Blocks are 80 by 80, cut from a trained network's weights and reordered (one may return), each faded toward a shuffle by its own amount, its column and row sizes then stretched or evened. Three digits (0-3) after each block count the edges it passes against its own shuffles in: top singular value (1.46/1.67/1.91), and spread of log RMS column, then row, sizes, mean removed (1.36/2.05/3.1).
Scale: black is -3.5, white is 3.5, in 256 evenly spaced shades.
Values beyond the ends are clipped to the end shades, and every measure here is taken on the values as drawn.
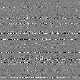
3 1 3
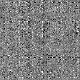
1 1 2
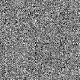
2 1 1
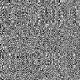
3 2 0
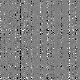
2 3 2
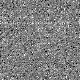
0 1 0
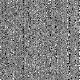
1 2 0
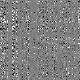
0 3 2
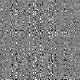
3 3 2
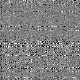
1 1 3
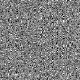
2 2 0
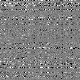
0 1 3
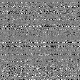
1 1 3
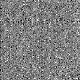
0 1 1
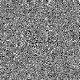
2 1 1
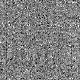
1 0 1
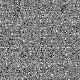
0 1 0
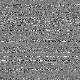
0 0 3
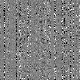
1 3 1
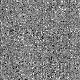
0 0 1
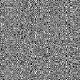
3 2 1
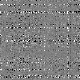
1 2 3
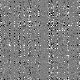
0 3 2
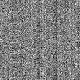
2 0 0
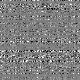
1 0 3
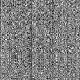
2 0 1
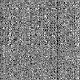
2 1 2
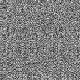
3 0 0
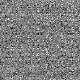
1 2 0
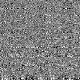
3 0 2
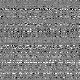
3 1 3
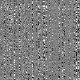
0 3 0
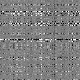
3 1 3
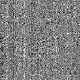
1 1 1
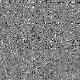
0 2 1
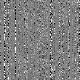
1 3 0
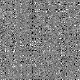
0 2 2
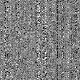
2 2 0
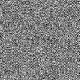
3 1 0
